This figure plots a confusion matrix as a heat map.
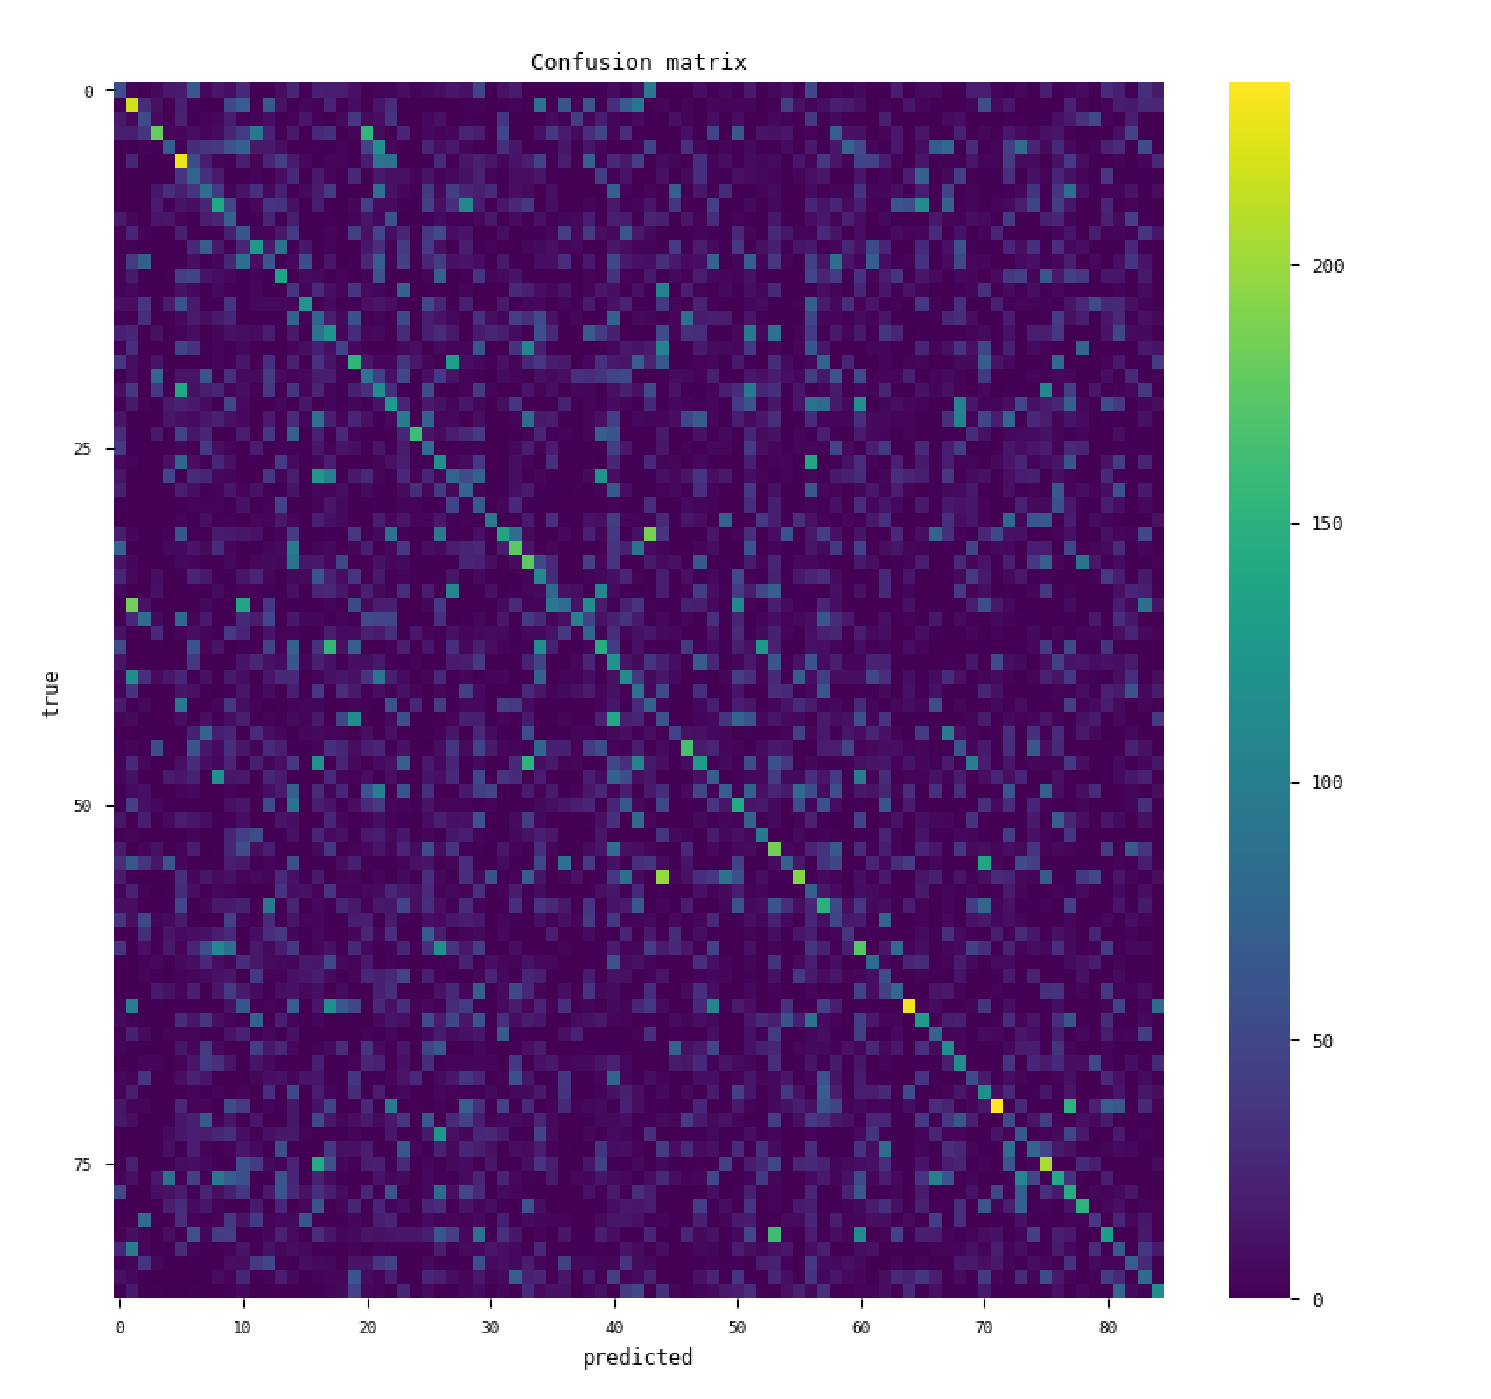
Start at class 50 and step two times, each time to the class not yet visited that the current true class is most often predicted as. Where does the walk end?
44
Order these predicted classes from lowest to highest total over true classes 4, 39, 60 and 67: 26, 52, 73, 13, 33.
33, 13, 73, 52, 26
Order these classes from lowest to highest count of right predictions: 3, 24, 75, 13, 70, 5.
70, 13, 24, 3, 75, 5
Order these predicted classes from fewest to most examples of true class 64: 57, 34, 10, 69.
69, 34, 57, 10
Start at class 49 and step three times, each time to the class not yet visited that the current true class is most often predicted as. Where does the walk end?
22
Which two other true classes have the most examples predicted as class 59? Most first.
4, 46
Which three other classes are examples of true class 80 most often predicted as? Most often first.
53, 60, 29
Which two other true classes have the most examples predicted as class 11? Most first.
3, 65
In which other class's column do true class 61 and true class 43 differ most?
5
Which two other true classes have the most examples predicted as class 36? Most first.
54, 1
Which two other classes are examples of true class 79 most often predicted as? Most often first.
2, 15
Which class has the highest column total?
40
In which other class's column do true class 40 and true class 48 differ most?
8
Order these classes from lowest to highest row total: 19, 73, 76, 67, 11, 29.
29, 73, 67, 11, 19, 76
